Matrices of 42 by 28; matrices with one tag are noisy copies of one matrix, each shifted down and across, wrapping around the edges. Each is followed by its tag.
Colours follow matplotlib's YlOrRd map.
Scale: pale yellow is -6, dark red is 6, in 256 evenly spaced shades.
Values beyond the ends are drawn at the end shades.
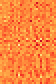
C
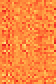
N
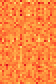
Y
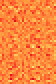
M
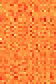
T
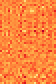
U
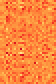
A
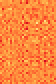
U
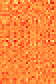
U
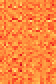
M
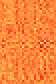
C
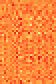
U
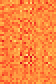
N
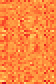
A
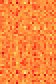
Y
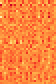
Y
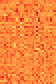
T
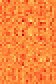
Y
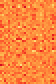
M
